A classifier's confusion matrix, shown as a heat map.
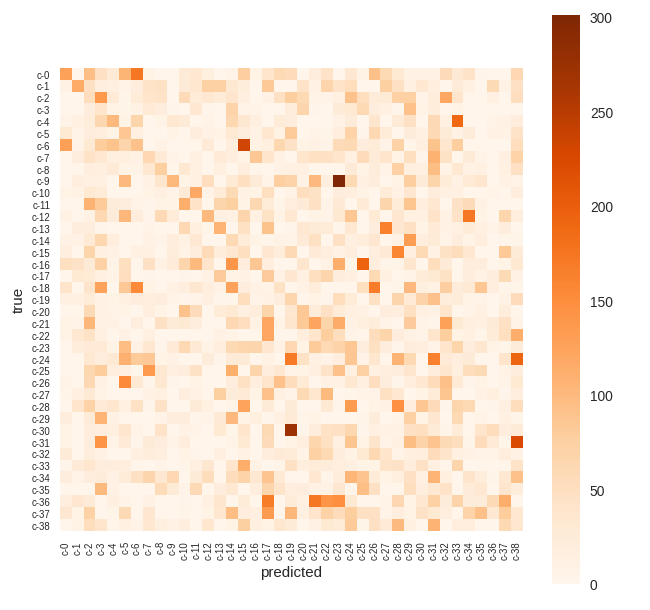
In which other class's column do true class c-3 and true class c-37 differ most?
c-17
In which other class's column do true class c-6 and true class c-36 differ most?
c-15
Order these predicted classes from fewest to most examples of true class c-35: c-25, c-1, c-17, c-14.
c-1, c-14, c-17, c-25
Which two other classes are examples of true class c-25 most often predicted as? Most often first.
c-7, c-14
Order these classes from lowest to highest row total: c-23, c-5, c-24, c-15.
c-5, c-15, c-23, c-24
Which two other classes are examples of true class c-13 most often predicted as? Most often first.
c-27, c-17
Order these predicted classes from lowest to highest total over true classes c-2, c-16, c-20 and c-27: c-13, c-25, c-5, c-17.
c-5, c-13, c-17, c-25
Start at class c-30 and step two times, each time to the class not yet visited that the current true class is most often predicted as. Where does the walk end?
c-31
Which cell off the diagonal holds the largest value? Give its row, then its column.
c-9, c-23
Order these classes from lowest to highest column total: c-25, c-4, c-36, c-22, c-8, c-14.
c-36, c-4, c-8, c-25, c-22, c-14
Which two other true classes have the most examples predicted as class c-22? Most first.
c-36, c-27
